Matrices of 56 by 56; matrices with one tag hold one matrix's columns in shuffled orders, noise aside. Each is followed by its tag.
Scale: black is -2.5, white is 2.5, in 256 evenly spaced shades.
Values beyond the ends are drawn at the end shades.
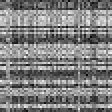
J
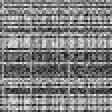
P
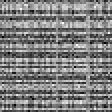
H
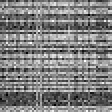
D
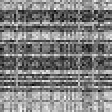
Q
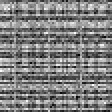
H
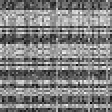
J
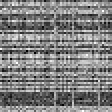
D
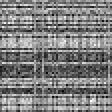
P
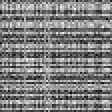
H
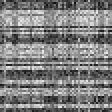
J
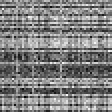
P
